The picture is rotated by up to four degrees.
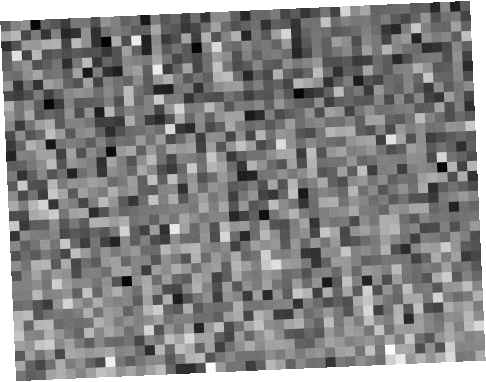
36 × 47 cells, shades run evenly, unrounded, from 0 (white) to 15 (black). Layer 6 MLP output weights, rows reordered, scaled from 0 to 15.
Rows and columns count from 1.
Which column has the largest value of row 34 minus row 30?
14
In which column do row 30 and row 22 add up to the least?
15
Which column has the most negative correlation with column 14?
17
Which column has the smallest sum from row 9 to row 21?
29
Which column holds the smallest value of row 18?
5
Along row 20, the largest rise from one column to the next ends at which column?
9
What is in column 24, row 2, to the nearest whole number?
10
